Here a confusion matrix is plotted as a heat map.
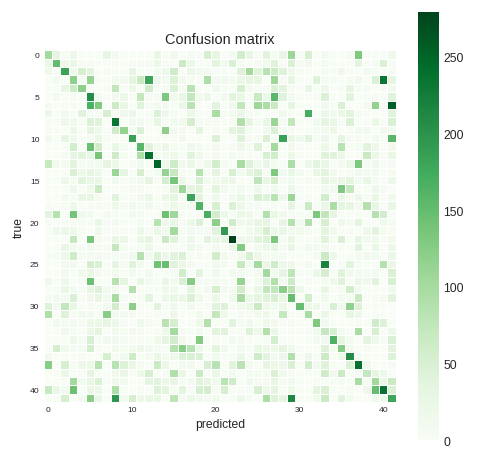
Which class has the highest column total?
27
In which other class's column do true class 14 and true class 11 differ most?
5
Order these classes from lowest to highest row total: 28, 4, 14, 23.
23, 4, 28, 14
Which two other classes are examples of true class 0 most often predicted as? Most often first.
37, 29
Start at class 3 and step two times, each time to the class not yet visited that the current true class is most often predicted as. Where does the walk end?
39
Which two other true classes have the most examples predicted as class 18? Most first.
34, 14
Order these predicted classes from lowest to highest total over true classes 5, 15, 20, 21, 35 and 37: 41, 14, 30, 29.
30, 41, 29, 14
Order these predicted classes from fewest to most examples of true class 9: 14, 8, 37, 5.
37, 5, 8, 14
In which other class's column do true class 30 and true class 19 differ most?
14
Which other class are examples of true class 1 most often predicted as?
16
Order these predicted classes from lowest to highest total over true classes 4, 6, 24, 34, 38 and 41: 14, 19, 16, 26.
19, 14, 16, 26
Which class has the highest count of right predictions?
22
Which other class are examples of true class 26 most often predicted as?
29
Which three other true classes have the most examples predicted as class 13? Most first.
25, 20, 37
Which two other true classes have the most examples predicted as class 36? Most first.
30, 16
